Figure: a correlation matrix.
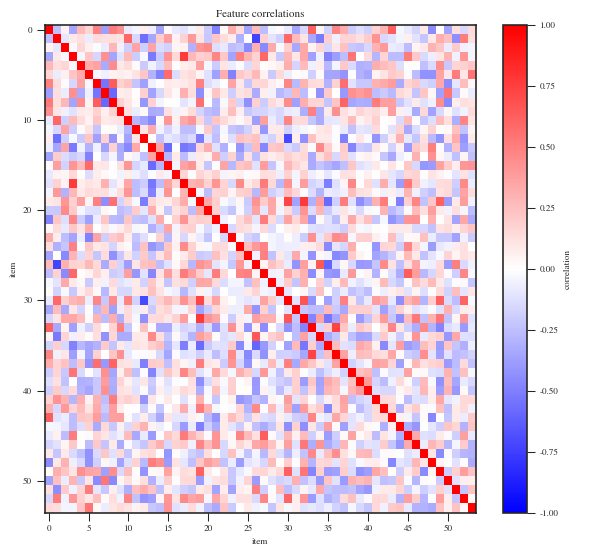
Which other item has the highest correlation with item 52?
30
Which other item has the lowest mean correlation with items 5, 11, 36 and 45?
14
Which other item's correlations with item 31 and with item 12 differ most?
1
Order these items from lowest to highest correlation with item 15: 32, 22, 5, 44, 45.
44, 32, 45, 22, 5
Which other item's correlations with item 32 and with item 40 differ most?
19
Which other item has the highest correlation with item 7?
50
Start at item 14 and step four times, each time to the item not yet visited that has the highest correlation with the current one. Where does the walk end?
26
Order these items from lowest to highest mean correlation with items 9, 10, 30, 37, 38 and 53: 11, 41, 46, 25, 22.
11, 25, 46, 22, 41
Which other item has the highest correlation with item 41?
8
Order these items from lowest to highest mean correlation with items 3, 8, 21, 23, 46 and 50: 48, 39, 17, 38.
39, 48, 38, 17
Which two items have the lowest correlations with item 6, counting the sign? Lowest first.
7, 50
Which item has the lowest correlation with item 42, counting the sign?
35
